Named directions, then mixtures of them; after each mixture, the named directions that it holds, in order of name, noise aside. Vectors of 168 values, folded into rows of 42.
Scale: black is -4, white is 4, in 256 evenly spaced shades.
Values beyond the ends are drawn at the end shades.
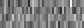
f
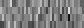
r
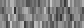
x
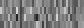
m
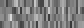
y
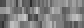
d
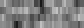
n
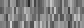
f, n, x.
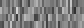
f, m.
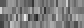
d, m.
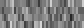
x.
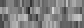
d.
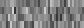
x.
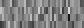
r.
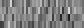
r.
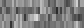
d, m, n.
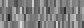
f, m, y.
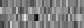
d, m.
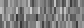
f, m.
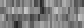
n.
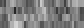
d, n, x.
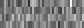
f.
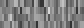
y.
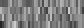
d, r, y.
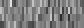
r.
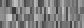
y.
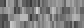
d, x.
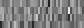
r, y.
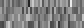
f, r.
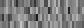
d, r, y.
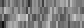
d, f, r.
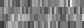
d, f, r.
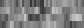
d, n.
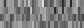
f, n, y.
